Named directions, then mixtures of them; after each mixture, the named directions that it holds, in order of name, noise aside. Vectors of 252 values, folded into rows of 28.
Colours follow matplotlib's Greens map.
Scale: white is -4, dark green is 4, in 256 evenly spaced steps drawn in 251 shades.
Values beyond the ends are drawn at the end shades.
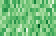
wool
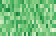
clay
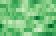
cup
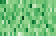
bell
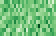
wool.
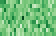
bell, wool.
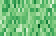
wool.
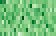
bell.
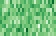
wool.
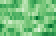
cup.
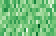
wool.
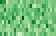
bell.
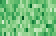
bell, cup.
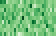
bell.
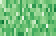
bell, clay.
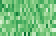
clay.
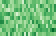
clay.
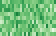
clay.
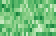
clay, cup.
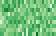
clay, wool.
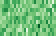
wool.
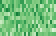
clay.
